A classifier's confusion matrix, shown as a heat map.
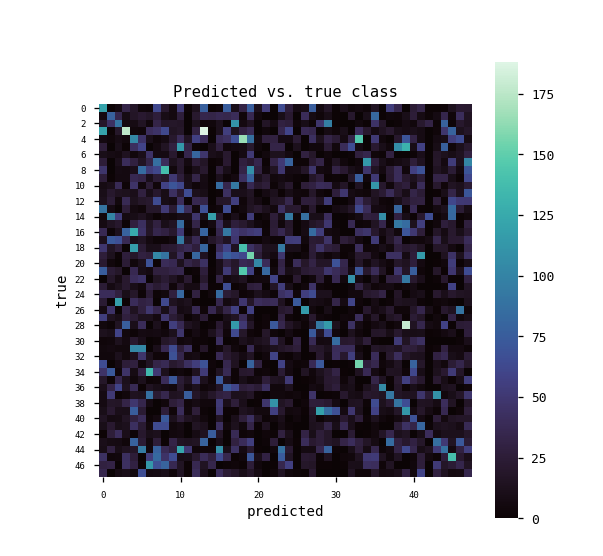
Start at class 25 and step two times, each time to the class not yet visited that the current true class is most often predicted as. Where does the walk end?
17
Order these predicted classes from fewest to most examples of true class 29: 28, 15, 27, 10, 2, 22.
22, 28, 15, 10, 2, 27
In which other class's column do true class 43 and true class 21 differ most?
18
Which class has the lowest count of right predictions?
27
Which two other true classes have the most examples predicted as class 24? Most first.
14, 7
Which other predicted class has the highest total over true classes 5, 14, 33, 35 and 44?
10
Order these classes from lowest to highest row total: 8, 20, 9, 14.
9, 20, 14, 8
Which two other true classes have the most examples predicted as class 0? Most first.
3, 13
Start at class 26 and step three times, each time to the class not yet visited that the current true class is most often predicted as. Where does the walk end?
12
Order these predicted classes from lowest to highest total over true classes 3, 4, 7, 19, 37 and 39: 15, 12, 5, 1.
1, 5, 15, 12
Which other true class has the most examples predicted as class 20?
16
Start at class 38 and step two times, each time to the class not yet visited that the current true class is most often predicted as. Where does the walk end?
32
